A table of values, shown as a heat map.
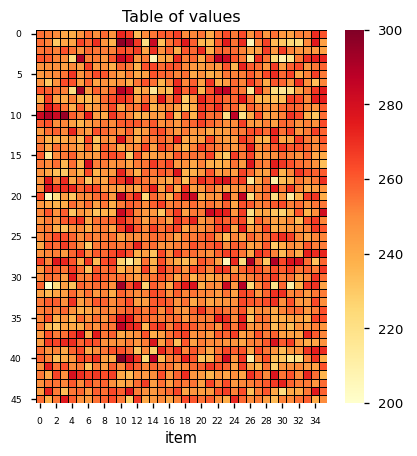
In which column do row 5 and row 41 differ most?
29
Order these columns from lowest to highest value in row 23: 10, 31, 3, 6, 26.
26, 6, 31, 3, 10
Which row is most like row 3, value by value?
7
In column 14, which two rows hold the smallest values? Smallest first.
3, 7
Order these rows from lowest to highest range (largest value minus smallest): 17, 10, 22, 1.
17, 22, 10, 1
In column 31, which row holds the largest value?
28
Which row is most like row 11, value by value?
34
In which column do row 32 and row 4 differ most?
30
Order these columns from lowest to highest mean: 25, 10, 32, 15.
32, 15, 25, 10
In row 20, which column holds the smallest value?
1
